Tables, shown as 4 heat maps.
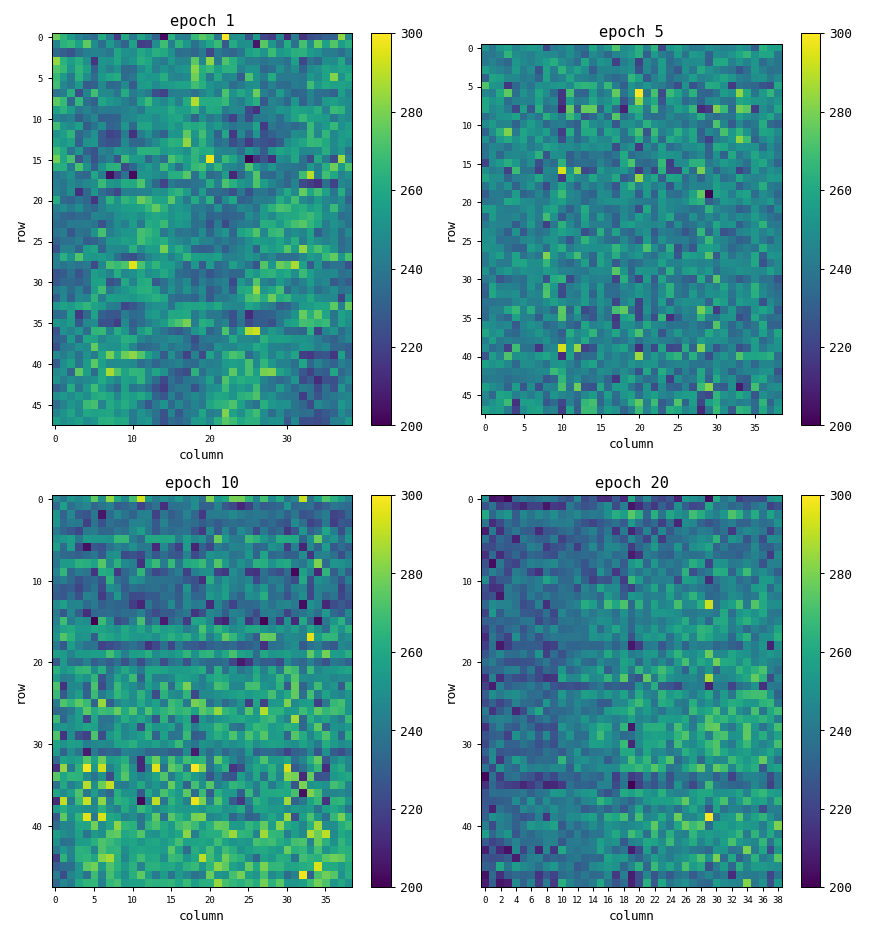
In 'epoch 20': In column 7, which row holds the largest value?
26
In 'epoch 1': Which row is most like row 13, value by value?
35
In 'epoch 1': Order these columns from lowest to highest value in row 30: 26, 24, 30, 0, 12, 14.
0, 14, 30, 24, 12, 26
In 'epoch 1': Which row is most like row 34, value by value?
19
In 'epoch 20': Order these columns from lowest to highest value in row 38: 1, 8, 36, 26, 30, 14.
1, 36, 14, 8, 26, 30
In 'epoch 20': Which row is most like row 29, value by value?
37
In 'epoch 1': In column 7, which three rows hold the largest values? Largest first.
41, 39, 28
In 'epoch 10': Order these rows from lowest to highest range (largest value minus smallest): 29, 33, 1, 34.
1, 29, 34, 33
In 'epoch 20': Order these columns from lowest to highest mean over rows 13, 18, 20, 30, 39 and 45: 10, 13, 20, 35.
10, 13, 20, 35
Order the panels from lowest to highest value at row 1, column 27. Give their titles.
epoch 20, epoch 10, epoch 5, epoch 1
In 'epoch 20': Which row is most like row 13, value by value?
39
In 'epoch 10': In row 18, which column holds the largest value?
2
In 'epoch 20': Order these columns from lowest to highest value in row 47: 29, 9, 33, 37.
9, 37, 29, 33
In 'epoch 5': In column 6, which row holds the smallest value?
8
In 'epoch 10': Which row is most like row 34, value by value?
21
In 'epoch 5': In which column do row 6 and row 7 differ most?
3
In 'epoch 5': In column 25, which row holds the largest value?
46
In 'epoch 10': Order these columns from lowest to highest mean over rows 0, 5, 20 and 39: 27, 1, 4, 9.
9, 27, 1, 4
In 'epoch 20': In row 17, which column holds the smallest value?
0
